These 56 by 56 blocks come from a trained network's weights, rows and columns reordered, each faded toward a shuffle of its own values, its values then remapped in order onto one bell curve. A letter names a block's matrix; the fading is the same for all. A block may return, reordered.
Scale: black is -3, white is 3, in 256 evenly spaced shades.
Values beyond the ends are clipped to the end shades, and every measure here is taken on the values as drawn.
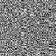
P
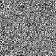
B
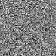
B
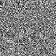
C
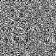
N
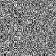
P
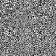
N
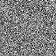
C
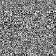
B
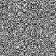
P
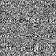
B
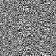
P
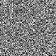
N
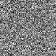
C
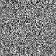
N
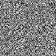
N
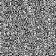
C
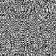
P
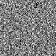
C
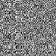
P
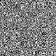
B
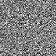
B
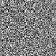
P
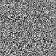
N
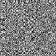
B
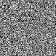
B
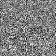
B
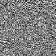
N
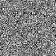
C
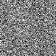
C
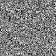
C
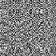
P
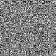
B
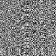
P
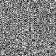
C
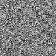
C
